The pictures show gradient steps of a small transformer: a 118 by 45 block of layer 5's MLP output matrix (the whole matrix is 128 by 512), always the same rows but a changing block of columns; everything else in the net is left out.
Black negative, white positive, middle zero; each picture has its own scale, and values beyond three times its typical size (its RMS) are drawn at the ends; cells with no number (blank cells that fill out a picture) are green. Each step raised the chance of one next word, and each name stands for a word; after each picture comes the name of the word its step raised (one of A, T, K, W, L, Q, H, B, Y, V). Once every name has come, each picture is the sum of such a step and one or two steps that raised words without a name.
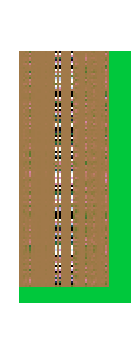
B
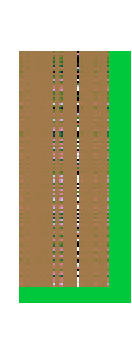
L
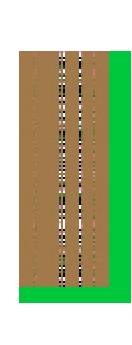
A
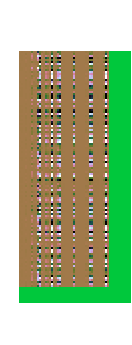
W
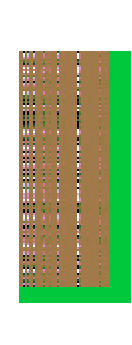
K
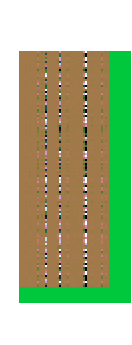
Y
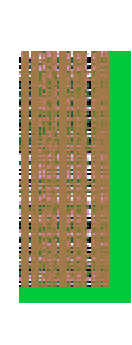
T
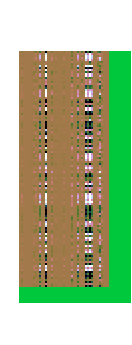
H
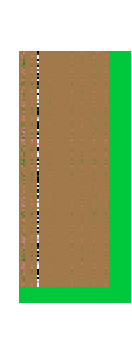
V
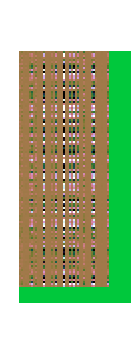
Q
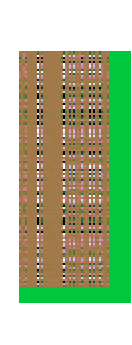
W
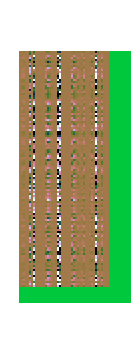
L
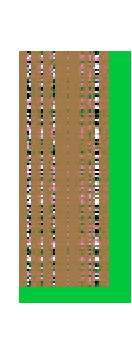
Q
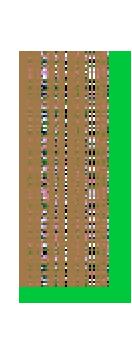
A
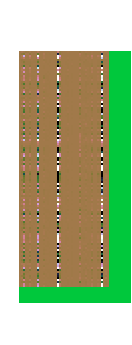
V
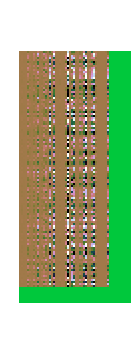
A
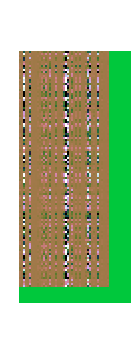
B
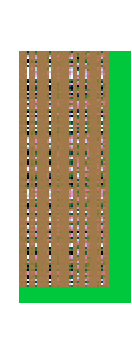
W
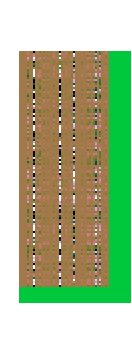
B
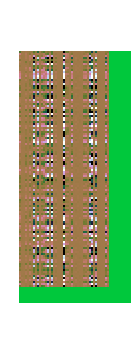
W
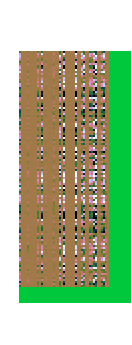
B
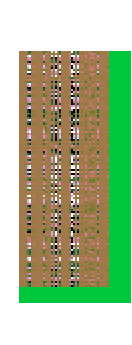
T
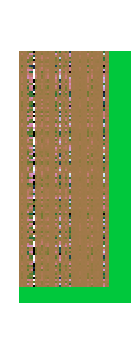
B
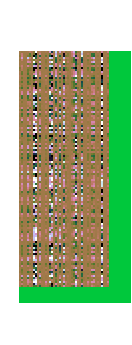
T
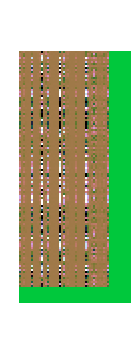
H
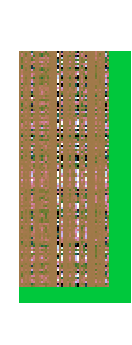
B
